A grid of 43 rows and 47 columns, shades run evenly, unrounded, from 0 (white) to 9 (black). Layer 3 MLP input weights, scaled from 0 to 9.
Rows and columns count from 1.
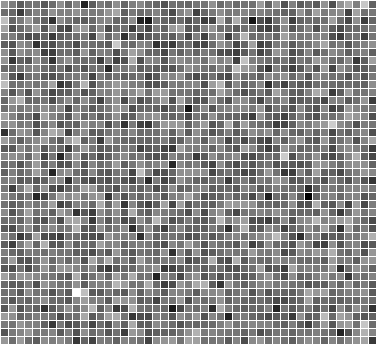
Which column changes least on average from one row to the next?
37
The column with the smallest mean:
15
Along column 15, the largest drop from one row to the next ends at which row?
40
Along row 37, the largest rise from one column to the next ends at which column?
12
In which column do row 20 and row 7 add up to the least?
36
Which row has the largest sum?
23
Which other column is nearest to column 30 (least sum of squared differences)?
2
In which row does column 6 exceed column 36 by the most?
20
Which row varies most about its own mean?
3
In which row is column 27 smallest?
33
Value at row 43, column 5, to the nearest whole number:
6
